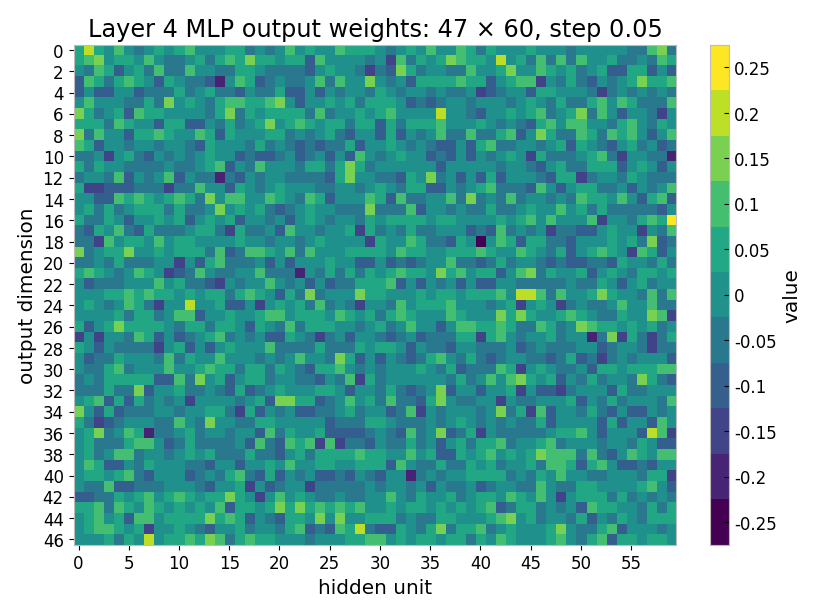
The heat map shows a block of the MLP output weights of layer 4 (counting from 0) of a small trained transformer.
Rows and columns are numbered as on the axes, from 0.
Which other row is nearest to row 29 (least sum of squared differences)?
20
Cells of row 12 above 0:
10
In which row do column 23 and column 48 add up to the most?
23
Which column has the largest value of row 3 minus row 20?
29
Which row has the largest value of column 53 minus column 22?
21
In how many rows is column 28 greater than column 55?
16
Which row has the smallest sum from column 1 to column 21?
13
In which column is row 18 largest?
57
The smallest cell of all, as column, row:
40, 18
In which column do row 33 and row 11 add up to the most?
27
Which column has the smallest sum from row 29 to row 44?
34
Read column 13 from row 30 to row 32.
0.1 0 0
